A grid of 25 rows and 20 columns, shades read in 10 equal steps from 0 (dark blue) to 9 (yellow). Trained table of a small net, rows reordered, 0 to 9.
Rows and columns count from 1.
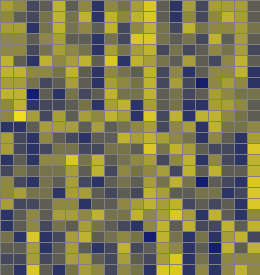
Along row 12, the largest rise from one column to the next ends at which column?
17
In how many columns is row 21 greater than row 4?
7
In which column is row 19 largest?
20
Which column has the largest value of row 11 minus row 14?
2
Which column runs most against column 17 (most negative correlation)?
13
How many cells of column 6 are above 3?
19
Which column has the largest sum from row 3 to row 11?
12
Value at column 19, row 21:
3
